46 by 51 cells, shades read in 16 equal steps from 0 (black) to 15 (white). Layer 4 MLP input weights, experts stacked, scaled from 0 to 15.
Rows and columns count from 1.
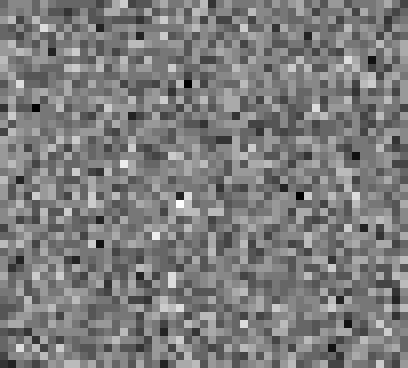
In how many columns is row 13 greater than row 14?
27
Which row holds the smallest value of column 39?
5
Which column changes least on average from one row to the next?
11
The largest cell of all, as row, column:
26, 23
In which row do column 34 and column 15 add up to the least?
7
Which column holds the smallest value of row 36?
14
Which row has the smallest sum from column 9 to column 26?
33
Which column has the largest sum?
6
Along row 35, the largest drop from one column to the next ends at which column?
18
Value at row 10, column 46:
10
